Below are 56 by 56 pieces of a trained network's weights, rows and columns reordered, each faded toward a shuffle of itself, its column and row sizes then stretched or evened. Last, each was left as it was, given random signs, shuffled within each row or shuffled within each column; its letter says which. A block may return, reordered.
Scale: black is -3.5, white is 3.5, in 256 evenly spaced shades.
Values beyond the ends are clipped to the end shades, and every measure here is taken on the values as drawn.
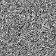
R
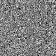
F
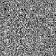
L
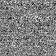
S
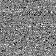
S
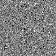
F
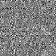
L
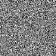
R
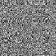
L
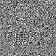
L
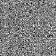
L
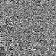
L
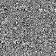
R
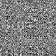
L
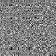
L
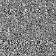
R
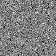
F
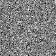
F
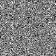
R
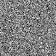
F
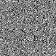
R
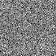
F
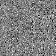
F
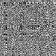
L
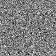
S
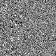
F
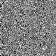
F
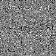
R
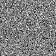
F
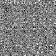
L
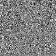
R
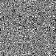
R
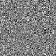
L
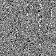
F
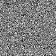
R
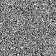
S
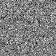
S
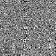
L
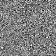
R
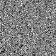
F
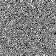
S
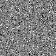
F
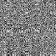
L
